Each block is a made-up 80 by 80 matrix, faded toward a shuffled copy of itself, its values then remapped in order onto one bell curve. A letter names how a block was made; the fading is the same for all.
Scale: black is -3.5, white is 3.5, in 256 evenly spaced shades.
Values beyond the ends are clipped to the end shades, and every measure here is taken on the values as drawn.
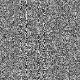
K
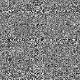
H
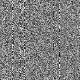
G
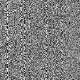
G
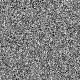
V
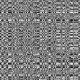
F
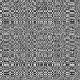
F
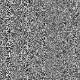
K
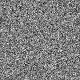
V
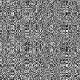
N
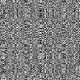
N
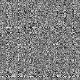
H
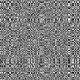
F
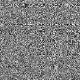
H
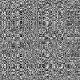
N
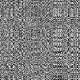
N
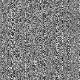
G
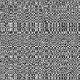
F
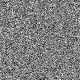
V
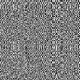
N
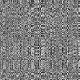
N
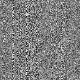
K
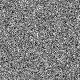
V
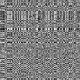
F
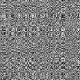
N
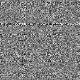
H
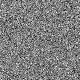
V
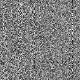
K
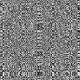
N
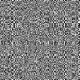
N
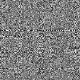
H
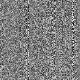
G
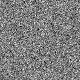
V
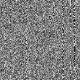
K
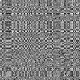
F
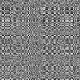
F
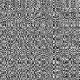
N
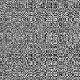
N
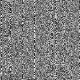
G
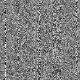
G
